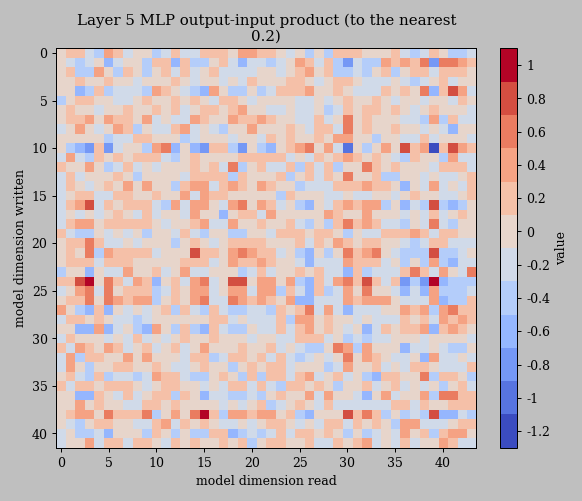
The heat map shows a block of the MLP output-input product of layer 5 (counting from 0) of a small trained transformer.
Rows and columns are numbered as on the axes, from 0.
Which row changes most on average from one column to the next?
10
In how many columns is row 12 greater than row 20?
15
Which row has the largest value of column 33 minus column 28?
21
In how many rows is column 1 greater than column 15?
17
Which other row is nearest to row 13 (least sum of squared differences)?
33
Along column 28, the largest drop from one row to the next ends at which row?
18
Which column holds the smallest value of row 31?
36
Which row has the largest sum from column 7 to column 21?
38
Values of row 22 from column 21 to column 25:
0.4 0.2 0 0 -0.2
